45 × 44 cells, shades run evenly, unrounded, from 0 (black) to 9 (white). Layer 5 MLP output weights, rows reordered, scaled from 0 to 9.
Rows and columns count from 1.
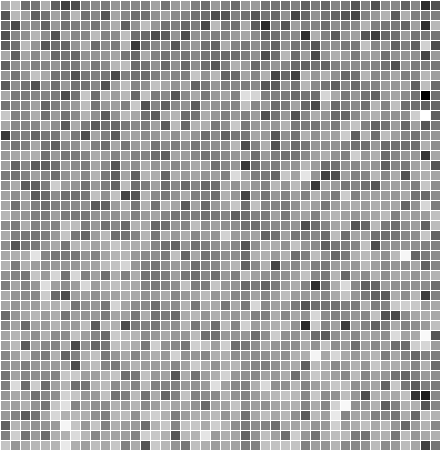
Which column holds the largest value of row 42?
34
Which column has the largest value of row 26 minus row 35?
41
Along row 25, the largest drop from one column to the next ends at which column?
38
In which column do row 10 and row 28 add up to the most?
25
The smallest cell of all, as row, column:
10, 43
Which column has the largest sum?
12
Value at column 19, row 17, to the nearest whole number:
5
